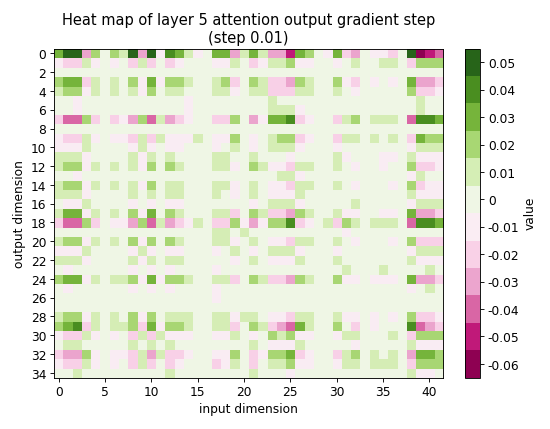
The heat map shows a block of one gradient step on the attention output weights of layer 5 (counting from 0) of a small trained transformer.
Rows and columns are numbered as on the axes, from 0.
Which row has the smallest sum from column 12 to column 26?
18
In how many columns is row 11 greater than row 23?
11
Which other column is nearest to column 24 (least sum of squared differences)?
23
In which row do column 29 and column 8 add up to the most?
0
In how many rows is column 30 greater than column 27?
6
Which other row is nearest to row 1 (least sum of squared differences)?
33
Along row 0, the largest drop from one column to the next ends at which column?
39
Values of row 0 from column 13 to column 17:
0.03 0.01 -0.01 0 0.03
